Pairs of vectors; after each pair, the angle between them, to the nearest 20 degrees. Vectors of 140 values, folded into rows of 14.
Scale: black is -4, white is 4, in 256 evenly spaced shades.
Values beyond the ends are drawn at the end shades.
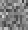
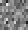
120 degrees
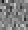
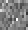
80 degrees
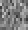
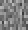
100 degrees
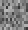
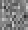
140 degrees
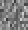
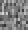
80 degrees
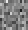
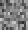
140 degrees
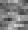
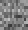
120 degrees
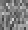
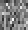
20 degrees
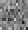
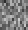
100 degrees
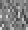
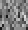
160 degrees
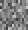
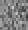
100 degrees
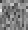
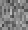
120 degrees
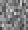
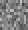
40 degrees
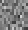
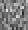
120 degrees
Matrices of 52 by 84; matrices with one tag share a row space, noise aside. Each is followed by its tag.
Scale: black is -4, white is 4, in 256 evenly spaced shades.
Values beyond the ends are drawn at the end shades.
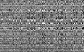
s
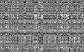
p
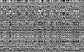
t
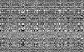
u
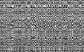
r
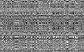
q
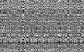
u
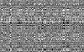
t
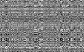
p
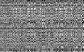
s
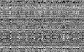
t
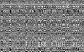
t
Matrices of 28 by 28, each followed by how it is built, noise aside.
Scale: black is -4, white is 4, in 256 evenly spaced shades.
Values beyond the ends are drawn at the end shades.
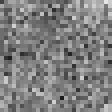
smooth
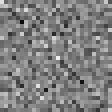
diagonal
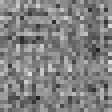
blocks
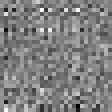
low rank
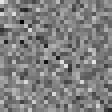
diagonal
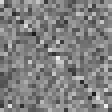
diagonal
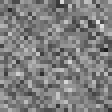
Toeplitz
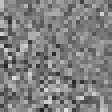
lower triangular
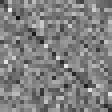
diagonal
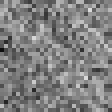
Toeplitz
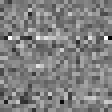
uneven rows
